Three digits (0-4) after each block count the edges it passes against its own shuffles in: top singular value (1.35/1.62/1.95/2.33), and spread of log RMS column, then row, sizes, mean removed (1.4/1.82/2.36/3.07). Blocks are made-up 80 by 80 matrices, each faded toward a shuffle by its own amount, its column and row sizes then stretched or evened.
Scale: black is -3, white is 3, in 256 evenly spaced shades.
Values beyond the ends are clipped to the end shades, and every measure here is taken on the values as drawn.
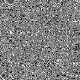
2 1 3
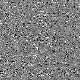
1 1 2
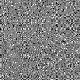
4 1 0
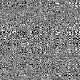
3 1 3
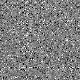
2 1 2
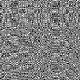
4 0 1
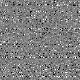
2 1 3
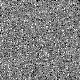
1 0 0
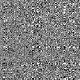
3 3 2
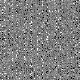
1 4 0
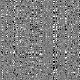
4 4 3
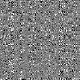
3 4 2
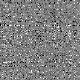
2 2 3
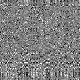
4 0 2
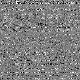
2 0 4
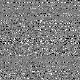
0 0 4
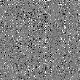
3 2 1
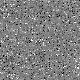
0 1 1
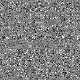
1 1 3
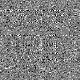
2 1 3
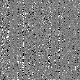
2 4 0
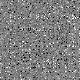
1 2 2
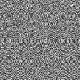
4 0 1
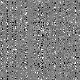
1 4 2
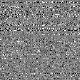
1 1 4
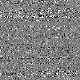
0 2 4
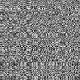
4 0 3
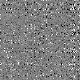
2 3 3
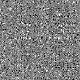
2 1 2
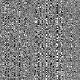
4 4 1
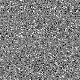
1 0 2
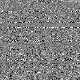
1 1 4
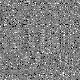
3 0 2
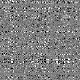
3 3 4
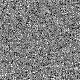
0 0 0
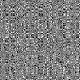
4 2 1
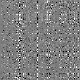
4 4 3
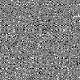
4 0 3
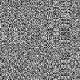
4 1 0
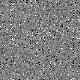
0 2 2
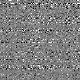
3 2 4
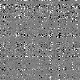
2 3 4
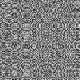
4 0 1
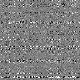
3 2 4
